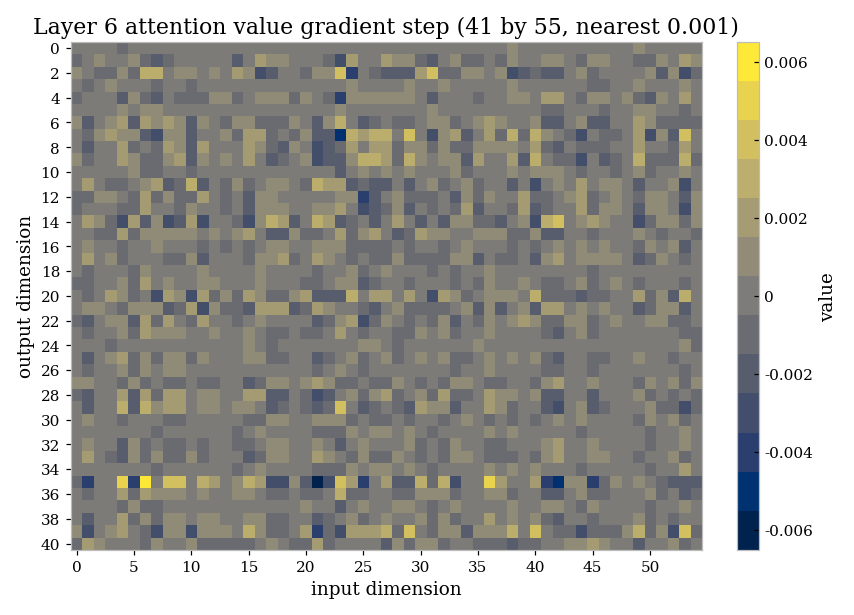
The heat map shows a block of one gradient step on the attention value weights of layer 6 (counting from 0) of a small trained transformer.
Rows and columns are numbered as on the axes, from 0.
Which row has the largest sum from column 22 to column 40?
39
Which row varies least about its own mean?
0
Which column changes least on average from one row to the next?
48
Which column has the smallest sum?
21
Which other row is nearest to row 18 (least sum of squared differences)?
26
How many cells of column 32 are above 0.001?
3
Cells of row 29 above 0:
17
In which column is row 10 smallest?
23
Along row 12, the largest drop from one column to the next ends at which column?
25
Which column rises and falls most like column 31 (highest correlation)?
7
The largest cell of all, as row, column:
35, 6
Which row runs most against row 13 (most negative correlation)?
9
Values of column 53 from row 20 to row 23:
0.003 -0.002 -0.001 -0.001
